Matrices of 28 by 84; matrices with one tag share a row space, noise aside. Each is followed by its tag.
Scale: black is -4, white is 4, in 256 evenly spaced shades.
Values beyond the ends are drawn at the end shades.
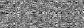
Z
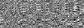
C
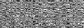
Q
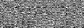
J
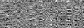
Z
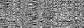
Z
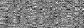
Z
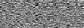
Q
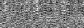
Q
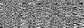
C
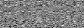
J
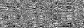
Z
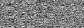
J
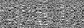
J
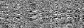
Z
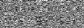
J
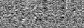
J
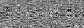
Z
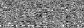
J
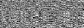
Q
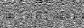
J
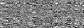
Z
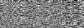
C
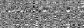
Q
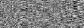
C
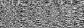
C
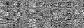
Z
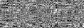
Z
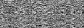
J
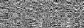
Z
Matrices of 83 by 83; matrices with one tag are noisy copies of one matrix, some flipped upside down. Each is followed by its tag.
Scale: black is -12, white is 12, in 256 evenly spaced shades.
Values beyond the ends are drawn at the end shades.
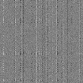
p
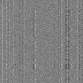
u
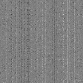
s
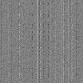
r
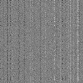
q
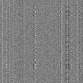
u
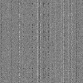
r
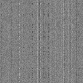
r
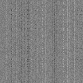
s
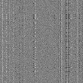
u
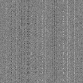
s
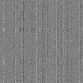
p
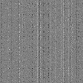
r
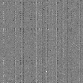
p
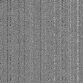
q
